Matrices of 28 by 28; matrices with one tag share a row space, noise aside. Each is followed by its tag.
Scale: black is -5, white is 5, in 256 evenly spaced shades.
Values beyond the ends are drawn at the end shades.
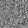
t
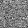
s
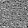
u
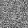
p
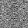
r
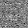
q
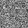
s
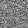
r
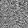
p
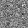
t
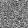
p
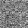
s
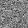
u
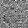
s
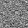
s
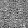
r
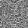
q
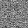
r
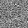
q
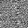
q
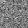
u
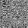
u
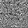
q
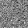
p
